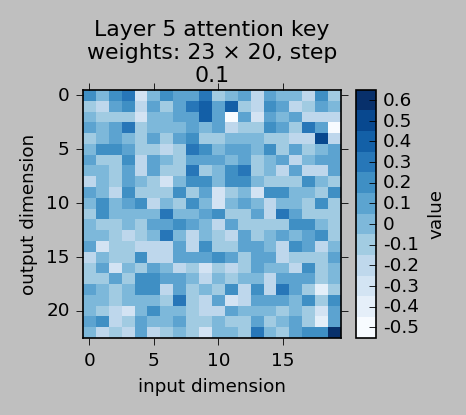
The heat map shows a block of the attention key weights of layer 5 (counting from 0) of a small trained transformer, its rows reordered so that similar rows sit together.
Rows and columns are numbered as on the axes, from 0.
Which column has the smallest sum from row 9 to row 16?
2
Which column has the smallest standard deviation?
0
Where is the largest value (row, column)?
22, 19
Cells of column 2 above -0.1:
8
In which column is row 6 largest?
3
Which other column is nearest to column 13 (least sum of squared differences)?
4
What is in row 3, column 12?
-0.1
